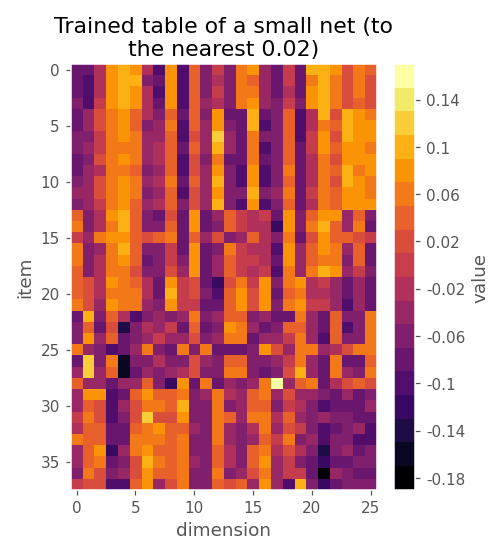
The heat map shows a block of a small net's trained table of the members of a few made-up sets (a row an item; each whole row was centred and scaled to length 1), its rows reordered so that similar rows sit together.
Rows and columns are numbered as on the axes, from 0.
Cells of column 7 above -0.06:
22
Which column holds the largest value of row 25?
16
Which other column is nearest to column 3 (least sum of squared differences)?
10
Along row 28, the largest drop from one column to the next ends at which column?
18
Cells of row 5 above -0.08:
21
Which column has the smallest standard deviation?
11
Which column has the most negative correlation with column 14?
12
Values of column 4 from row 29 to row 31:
-0.08 -0.04 -0.06
